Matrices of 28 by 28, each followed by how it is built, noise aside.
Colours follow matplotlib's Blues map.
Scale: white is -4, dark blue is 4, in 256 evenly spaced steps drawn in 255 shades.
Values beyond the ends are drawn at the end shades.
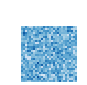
noise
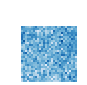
smooth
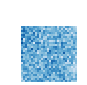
smooth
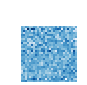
uneven rows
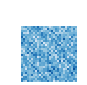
Toeplitz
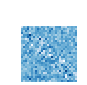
banded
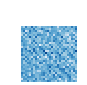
Toeplitz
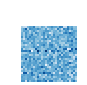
uneven rows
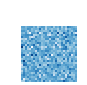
uneven rows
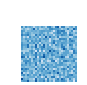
low rank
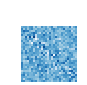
banded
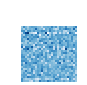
uneven rows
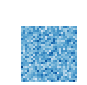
noise
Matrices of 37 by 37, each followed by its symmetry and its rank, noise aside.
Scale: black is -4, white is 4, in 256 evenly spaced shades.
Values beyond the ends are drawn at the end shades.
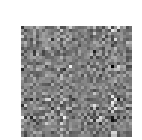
no symmetry, rank six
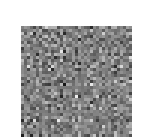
no symmetry, rank six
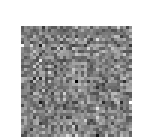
no symmetry, rank eight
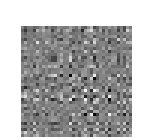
symmetric, rank four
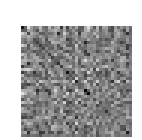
symmetric, rank six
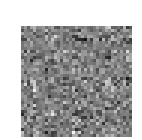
antisymmetric, rank six
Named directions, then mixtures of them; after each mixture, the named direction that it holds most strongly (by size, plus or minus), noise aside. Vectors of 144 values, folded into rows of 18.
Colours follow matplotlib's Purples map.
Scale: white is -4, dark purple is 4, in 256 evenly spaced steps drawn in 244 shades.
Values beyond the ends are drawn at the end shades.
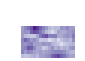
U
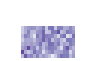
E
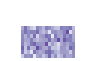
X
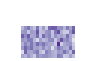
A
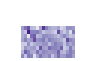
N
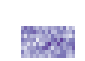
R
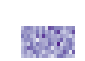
A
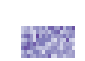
R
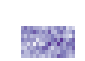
R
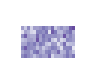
R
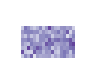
X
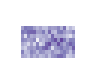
R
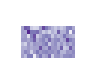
N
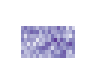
R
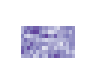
U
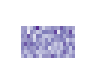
N
